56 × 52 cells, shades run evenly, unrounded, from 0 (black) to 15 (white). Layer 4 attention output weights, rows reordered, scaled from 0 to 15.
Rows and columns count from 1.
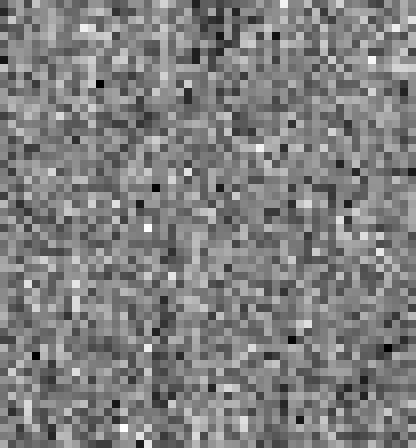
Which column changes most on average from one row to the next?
2
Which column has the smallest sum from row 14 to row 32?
42
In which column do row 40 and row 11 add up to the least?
13
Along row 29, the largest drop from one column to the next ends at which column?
20
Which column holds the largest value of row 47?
10
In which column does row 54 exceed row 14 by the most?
16
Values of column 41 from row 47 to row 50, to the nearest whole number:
9 6 9 8
